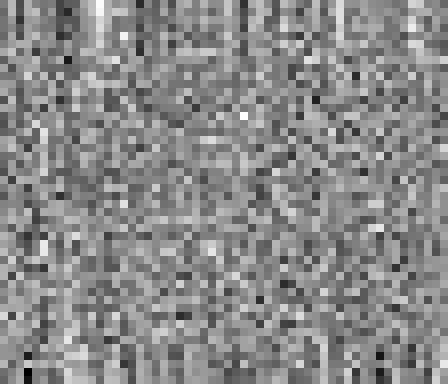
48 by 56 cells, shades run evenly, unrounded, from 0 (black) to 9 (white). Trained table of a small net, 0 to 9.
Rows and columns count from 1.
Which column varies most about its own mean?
4
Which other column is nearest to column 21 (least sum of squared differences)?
34
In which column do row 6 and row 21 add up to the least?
22
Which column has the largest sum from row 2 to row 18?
13
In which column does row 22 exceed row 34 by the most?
6
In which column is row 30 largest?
10
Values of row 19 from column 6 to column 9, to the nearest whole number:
6 4 5 4
